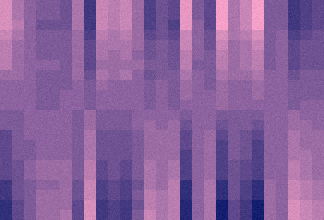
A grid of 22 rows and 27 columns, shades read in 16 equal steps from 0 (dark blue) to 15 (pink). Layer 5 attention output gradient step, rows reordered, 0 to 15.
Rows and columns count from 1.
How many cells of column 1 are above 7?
11
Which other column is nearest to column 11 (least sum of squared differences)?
9
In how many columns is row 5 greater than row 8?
7
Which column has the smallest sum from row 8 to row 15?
1
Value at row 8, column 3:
8
